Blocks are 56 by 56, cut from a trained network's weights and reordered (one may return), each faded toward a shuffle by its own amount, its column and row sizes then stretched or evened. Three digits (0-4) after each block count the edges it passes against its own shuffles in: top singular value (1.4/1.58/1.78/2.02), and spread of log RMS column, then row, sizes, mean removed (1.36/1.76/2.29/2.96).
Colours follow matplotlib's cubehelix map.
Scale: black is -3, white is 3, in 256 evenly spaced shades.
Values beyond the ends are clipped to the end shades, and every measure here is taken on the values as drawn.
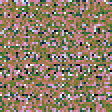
0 1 4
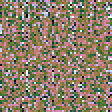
2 3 1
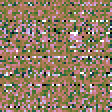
3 2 4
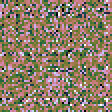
3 2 3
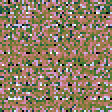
2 1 4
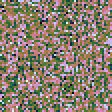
3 0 0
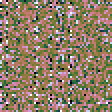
1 3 2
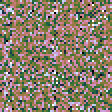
0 2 1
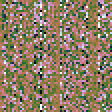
3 4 1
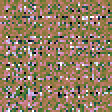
0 3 4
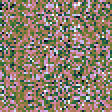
4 3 0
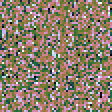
3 3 0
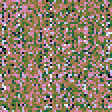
3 3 2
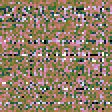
3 1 4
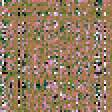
2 4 3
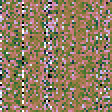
4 4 0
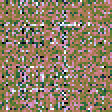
2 3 3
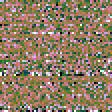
0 0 4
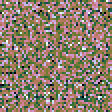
0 1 2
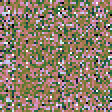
1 3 2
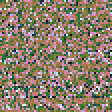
0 0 3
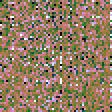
1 3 2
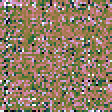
1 3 3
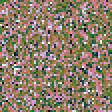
1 2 1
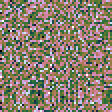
4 0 0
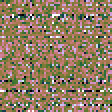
0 2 4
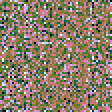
2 3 0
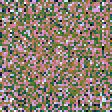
3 1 1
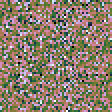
1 2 1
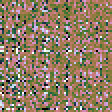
3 4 2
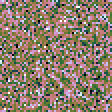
2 0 1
